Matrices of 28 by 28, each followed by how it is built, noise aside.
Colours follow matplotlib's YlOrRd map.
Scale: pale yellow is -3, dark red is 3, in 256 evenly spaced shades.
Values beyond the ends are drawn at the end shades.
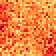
smooth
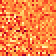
lower triangular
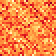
Toeplitz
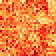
smooth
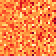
uneven columns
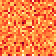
low rank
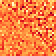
upper triangular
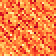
Toeplitz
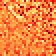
upper triangular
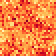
smooth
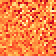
upper triangular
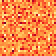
low rank
